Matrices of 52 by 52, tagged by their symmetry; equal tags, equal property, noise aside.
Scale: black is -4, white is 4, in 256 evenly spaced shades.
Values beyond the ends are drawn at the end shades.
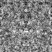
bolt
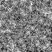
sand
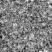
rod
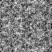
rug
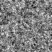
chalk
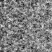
rug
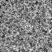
sand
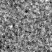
chalk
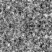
rug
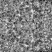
rug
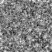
sand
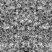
bolt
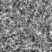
chalk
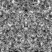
bolt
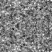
rug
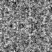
rug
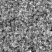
chalk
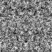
bolt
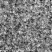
chalk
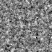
chalk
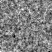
rod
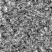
rod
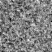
rod
